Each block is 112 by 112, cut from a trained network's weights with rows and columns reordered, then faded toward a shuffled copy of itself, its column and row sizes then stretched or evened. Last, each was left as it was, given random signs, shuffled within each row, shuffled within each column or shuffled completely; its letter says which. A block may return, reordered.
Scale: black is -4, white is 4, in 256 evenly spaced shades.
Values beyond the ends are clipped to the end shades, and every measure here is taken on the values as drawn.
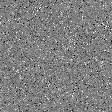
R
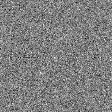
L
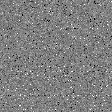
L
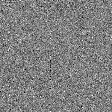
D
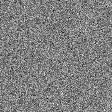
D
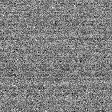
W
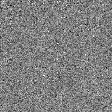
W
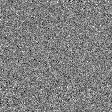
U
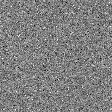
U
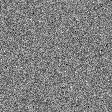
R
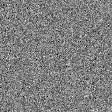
L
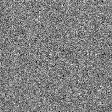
W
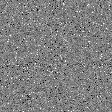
L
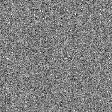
W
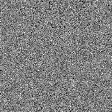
W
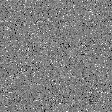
W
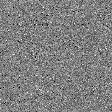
W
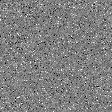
U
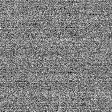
W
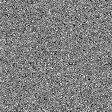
U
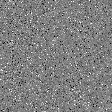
D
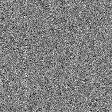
D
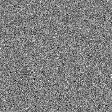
L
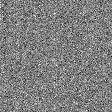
D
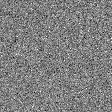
R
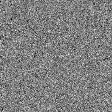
L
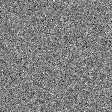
R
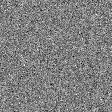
R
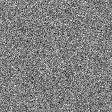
D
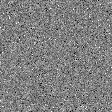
R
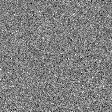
U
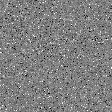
U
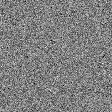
D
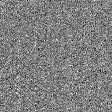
W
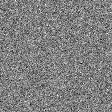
U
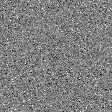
R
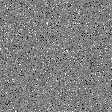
U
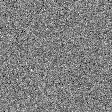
R
